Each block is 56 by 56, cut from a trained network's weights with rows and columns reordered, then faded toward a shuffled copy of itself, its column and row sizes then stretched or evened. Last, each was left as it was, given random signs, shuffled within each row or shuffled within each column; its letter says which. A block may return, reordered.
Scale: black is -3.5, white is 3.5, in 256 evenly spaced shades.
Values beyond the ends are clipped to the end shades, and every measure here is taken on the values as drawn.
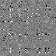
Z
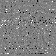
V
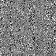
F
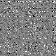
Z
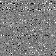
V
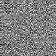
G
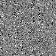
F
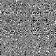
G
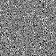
F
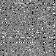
Z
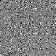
G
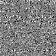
V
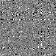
Z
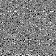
V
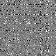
Z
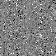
F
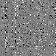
Z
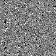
F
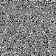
V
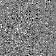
F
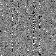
F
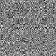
G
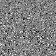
V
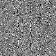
F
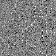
F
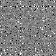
Z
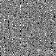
F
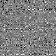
G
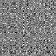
G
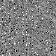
F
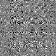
G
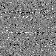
V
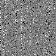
F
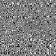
G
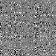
G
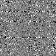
Z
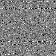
V
